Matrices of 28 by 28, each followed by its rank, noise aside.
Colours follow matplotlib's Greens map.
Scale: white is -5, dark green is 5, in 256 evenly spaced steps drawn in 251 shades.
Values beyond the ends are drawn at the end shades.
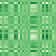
one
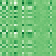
one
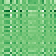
one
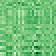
three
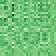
four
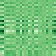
one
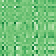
two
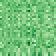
four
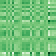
one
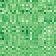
three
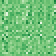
four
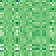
two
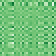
one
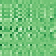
two
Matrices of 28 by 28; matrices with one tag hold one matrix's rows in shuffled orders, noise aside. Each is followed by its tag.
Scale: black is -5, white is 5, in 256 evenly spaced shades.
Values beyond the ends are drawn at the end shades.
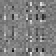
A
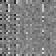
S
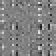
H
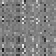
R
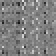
R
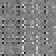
R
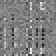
A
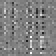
A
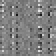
H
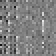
S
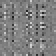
A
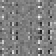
H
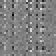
A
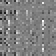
S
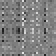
R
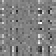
H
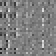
S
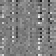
H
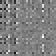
S
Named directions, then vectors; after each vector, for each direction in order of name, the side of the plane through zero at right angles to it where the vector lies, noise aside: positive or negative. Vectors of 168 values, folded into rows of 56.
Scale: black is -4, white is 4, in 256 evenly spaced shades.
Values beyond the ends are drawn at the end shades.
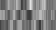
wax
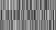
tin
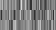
positive, negative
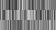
negative, negative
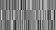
negative, positive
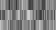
negative, negative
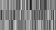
positive, negative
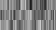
positive, negative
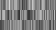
positive, positive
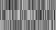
negative, negative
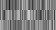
negative, negative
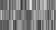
negative, positive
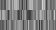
positive, positive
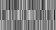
negative, negative
